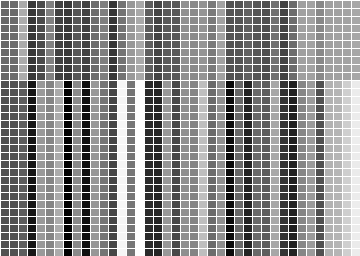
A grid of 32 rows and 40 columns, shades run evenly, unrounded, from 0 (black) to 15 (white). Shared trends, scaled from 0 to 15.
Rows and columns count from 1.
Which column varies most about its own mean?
14
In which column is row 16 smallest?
8
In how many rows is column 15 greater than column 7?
10
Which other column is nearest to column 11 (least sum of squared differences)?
19
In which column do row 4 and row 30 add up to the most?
16
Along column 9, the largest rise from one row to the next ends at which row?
11
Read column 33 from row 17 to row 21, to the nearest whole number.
2 2 2 2 2
